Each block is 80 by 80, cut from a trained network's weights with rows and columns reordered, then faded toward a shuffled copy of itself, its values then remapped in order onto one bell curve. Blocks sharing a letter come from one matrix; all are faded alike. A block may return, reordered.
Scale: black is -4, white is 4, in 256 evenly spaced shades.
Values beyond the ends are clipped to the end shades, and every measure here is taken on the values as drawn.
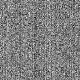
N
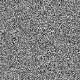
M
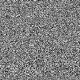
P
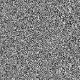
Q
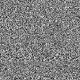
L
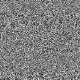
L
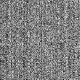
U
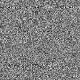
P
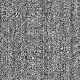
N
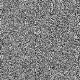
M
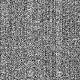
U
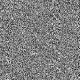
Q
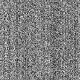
U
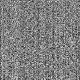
N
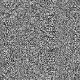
Q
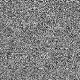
L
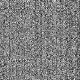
N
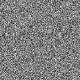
Q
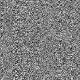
Q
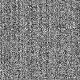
N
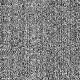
U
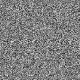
L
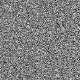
M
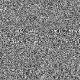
L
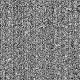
N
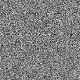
P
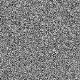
M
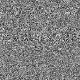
P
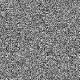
M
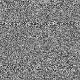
L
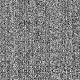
N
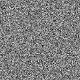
P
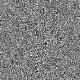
M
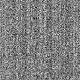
U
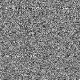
L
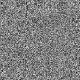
Q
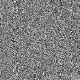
M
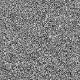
Q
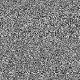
L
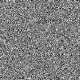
L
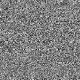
P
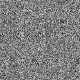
P
